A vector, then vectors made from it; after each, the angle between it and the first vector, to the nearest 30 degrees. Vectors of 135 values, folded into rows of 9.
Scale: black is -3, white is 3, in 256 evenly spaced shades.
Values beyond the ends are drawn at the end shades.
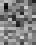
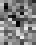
30 degrees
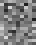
60 degrees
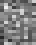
120 degrees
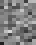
120 degrees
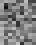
30 degrees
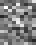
120 degrees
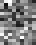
30 degrees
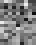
60 degrees
